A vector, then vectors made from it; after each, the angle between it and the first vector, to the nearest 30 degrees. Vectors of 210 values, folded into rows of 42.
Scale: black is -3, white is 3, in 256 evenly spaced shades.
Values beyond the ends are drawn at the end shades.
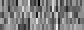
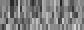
60 degrees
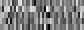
90 degrees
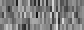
30 degrees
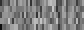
60 degrees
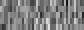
60 degrees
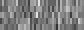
150 degrees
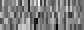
150 degrees
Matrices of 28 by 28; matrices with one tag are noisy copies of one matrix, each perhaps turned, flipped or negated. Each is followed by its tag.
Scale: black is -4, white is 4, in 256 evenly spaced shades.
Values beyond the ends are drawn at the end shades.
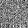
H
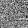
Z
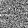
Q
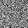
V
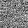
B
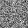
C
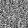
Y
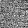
Z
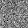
C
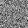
V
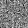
Q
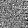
H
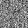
Y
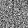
Q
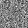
Y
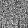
Z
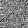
H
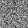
C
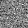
Q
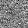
Y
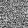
B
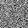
V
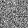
C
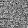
Z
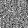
Y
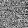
H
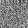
H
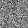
C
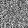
Y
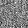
B
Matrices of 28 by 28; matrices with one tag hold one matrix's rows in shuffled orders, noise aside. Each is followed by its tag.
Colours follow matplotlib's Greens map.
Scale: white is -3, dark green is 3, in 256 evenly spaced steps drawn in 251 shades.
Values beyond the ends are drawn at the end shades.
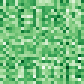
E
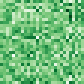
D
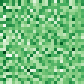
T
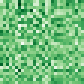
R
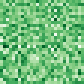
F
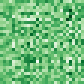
D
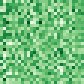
T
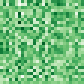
R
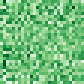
T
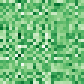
R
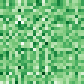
R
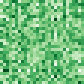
F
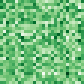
E
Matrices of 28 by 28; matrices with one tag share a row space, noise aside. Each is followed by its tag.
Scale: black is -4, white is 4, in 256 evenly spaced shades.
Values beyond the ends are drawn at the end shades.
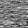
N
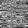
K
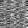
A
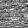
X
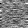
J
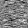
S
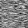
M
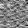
A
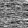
N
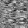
S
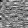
J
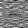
J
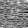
N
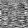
M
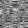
J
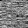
K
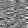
A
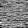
K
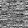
K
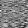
M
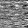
X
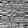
K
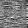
N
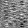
S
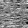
N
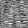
S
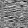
S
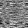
J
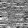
K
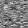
S
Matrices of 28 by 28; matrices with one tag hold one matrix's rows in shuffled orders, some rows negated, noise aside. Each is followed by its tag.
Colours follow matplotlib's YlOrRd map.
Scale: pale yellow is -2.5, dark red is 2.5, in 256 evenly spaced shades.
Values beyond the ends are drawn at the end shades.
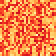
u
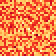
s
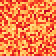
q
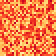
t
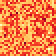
t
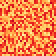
s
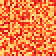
t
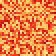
t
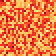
s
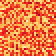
t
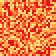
u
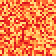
t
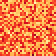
t
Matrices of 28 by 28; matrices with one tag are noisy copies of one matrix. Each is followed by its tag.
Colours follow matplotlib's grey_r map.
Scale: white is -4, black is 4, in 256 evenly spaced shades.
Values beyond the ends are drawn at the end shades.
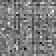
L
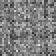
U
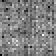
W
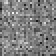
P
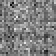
U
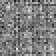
L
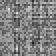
L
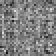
U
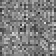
P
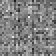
L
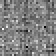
W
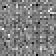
L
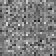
P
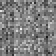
U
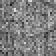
U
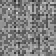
L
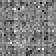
U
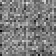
P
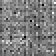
P
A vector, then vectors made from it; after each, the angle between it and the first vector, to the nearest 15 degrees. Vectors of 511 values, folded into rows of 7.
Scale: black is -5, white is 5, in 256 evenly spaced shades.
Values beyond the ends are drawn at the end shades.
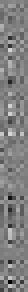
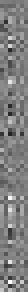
165 degrees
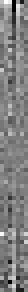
60 degrees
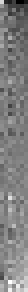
120 degrees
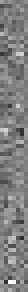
120 degrees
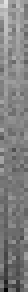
105 degrees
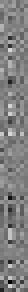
15 degrees
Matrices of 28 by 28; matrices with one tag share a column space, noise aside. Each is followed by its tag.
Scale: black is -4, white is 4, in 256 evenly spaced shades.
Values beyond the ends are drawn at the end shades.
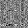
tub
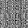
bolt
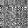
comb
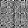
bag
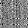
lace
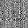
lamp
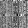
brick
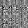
comb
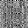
bag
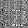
tub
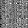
lace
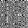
brick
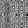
brick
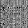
comb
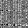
tub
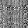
comb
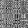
bolt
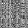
lace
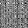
lace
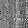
lamp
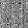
lace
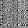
tub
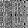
brick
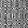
bolt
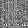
tub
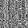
bolt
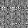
comb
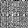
brick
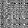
lace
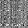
tub
